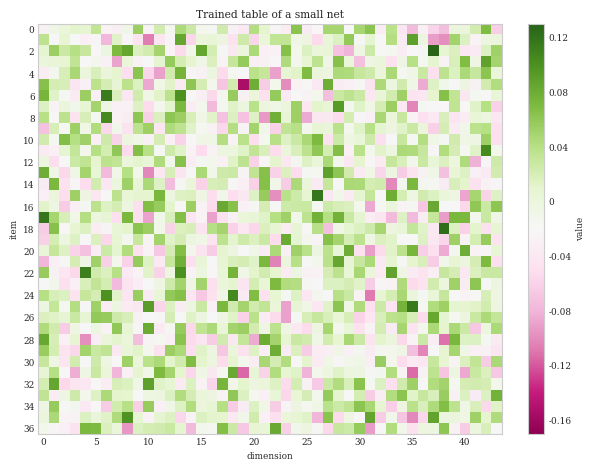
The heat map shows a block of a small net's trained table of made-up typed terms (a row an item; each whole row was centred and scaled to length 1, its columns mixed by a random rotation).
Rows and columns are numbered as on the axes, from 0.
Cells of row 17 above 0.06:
7
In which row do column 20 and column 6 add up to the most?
24
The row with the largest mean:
11
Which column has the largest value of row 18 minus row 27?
38
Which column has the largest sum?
13
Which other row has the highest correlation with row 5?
26
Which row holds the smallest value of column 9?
28
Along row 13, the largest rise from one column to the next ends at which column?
27
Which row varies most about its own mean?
17
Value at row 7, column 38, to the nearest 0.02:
-0.02
